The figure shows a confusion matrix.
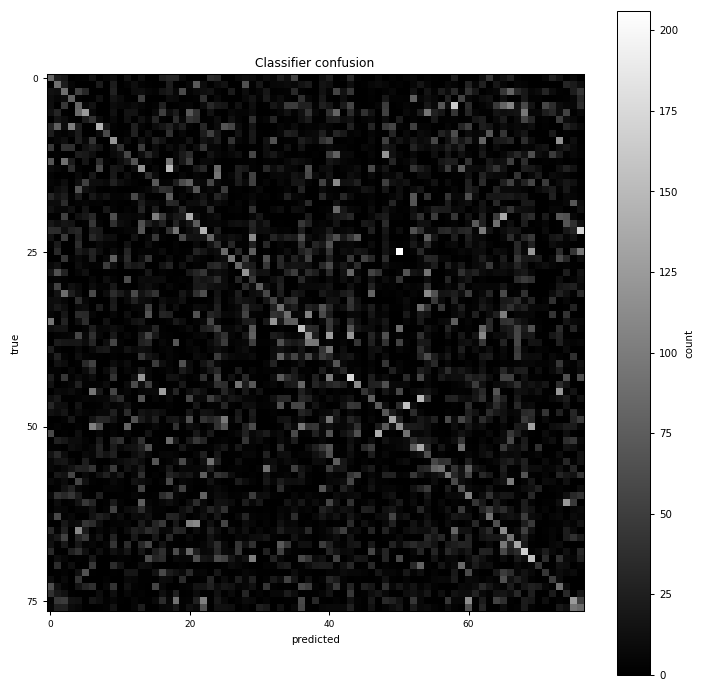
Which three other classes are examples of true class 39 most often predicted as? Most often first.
40, 67, 53
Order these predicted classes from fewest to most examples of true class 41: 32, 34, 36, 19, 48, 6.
34, 36, 32, 48, 6, 19
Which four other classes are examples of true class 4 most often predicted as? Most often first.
58, 66, 65, 56
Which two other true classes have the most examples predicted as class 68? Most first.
5, 57
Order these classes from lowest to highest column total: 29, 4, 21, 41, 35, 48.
35, 21, 41, 4, 48, 29
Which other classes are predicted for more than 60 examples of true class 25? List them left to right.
29, 50, 69, 76
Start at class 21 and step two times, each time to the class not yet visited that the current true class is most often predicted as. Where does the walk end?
20
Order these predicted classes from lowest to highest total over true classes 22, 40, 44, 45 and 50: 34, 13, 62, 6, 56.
56, 34, 13, 62, 6
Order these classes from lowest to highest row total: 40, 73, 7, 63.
63, 40, 73, 7
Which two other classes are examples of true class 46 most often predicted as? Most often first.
53, 13
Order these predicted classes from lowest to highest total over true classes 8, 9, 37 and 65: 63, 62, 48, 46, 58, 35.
35, 46, 63, 48, 58, 62
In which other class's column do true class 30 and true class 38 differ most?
37
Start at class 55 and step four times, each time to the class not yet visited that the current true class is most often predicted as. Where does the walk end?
48
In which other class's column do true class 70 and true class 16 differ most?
59
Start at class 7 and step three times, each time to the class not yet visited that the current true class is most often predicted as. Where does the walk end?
17
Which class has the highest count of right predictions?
43
